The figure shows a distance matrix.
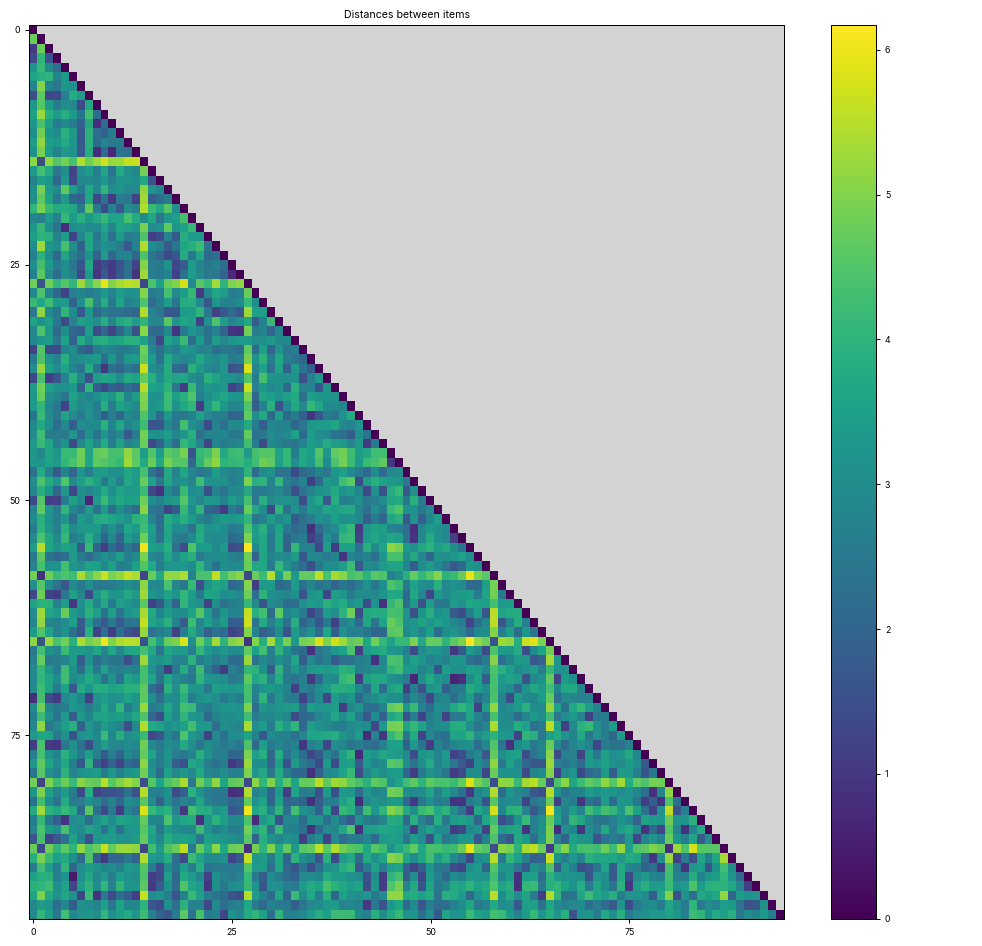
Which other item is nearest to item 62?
85
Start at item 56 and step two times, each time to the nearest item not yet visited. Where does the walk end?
72
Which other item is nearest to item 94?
24
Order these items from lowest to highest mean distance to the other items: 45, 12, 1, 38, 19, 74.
38, 12, 74, 19, 45, 1
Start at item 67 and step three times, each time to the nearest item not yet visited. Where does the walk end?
12
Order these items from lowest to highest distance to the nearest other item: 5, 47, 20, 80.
5, 80, 47, 20
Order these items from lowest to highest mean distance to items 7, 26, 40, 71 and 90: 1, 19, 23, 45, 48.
23, 48, 19, 45, 1
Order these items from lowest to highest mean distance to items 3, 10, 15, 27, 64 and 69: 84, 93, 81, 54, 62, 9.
93, 81, 54, 84, 9, 62
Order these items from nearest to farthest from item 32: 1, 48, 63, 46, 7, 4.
63, 48, 4, 7, 46, 1
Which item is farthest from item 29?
46
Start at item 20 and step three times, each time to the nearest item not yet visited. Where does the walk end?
53
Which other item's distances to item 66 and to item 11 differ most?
83
